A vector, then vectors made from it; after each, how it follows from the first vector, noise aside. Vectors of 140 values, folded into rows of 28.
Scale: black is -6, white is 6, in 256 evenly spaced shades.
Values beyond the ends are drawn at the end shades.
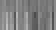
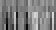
negated, scaled up.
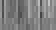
reversed.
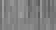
reversed, negated, shrunk.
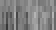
negated.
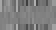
wrapped around, negated, partly zeroed.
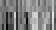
negated, scaled up.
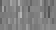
reversed, negated, partly zeroed.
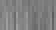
shrunk.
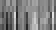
negated, scaled up.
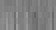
shrunk.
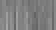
shrunk.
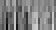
negated, scaled up.
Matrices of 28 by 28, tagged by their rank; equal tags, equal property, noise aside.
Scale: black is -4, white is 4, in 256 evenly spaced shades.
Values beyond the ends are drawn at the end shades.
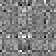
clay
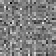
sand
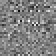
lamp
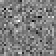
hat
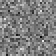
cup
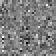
cup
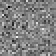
hat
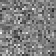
sand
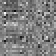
lamp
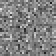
cup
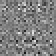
clay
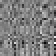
clay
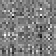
lamp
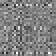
clay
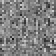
cup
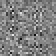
lamp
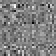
clay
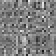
lamp
